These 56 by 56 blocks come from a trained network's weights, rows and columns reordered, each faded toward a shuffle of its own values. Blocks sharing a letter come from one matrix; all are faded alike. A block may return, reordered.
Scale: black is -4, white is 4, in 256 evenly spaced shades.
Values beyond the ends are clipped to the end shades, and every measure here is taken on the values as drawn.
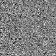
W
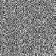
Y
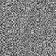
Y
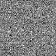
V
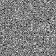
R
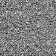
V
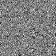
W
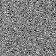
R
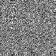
R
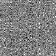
V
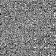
V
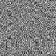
Y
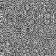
Y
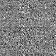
V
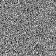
R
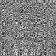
Y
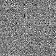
V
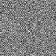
Y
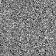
R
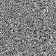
R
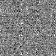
V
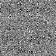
V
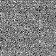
V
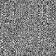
Y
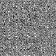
V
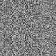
Y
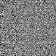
V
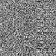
Y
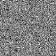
W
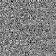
W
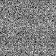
V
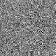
W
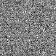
V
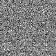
V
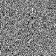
R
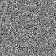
W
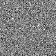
R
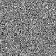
W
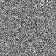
R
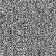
Y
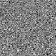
W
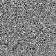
W
